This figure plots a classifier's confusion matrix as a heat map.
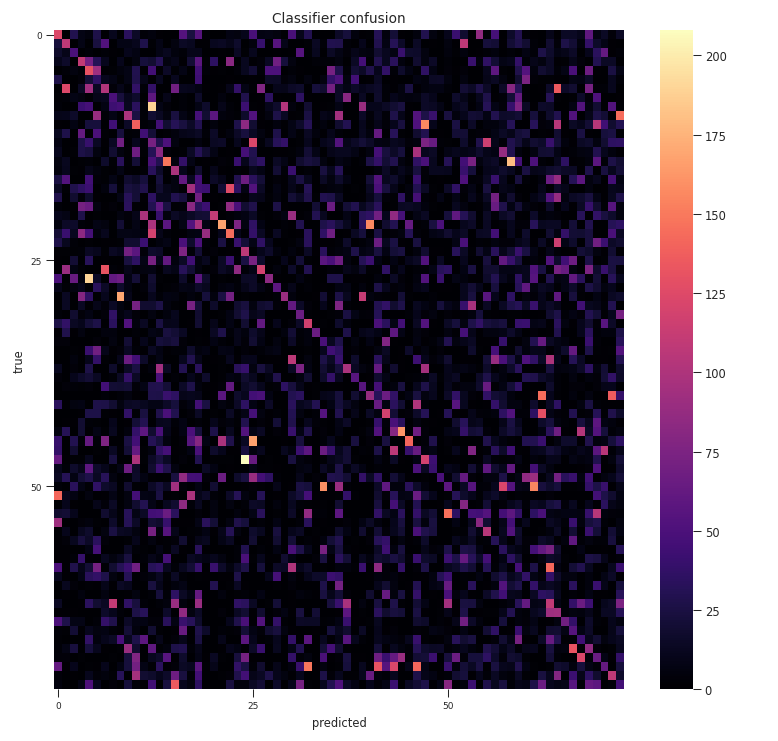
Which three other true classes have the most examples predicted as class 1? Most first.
6, 26, 16
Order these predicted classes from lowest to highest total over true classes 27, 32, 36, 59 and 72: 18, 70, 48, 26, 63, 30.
48, 70, 26, 18, 30, 63
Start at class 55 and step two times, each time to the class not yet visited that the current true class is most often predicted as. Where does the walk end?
25
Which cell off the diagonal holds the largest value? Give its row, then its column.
47, 24
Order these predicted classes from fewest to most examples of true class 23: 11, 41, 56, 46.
56, 46, 11, 41
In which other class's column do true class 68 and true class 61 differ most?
66
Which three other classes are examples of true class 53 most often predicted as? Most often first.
50, 69, 32
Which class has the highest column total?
41
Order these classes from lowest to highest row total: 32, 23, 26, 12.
23, 32, 26, 12
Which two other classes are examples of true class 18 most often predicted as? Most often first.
64, 56
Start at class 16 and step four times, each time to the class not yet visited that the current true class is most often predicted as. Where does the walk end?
37
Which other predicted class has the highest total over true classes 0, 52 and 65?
16
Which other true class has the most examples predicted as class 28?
3
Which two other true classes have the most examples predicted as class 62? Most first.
40, 42
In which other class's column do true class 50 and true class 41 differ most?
34
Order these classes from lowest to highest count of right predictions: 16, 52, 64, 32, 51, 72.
51, 72, 16, 52, 64, 32
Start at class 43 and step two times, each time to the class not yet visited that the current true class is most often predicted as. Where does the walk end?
67
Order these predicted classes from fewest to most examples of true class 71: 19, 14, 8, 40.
19, 14, 8, 40
